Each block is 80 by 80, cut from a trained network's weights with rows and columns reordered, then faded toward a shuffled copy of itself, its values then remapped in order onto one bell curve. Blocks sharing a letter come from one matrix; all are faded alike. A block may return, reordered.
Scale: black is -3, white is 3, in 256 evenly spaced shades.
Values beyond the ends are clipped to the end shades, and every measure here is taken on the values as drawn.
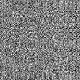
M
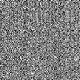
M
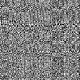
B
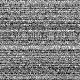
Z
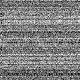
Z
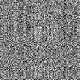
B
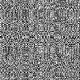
B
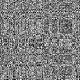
B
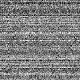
Z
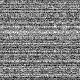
Z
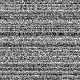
Z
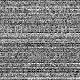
Z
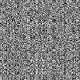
B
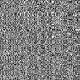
B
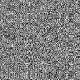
M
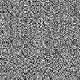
M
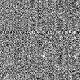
B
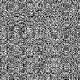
M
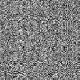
B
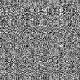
B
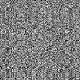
M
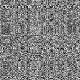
B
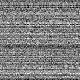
Z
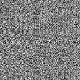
M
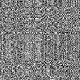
B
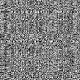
B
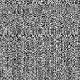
B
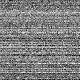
Z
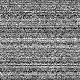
Z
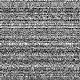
Z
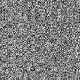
M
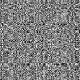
M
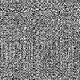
M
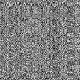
B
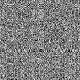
M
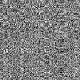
B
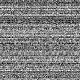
Z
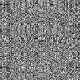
B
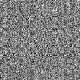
M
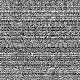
Z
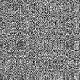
M
